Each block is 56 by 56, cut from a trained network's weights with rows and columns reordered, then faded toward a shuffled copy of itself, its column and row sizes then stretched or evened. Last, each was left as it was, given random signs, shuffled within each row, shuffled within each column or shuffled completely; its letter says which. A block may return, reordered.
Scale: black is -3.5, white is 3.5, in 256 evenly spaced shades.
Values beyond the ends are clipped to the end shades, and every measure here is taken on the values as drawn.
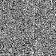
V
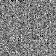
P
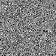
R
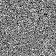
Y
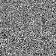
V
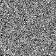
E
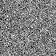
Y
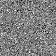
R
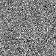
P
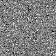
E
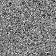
R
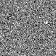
R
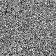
Y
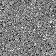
Y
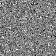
R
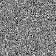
P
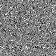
R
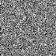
V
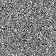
R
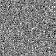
P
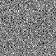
P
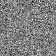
E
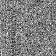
E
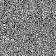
V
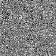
P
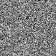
E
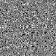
P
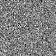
P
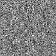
P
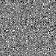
P
